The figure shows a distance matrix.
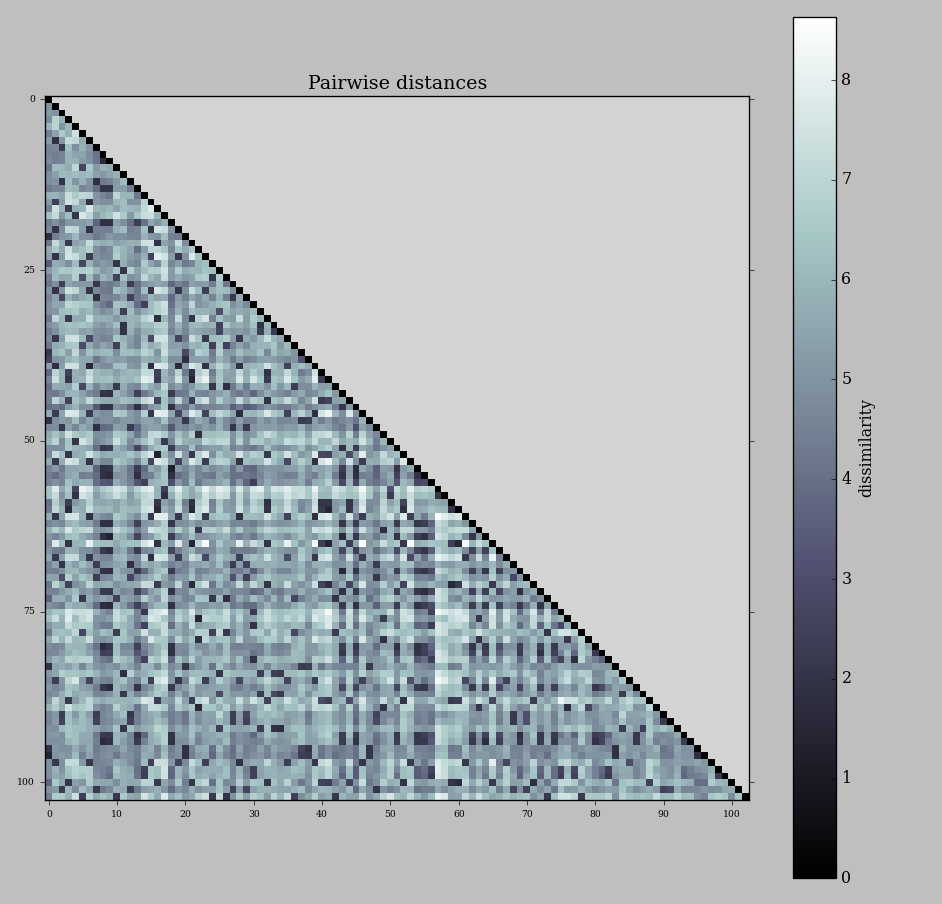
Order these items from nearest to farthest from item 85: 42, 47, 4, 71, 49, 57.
47, 42, 49, 71, 4, 57
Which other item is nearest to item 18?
54
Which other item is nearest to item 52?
16
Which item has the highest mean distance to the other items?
57
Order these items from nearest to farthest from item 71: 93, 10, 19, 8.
10, 8, 93, 19
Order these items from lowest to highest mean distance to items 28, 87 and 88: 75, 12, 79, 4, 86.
86, 12, 4, 79, 75
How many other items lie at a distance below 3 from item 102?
8
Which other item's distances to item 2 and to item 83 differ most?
37
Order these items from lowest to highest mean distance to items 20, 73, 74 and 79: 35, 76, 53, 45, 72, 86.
45, 72, 86, 76, 35, 53
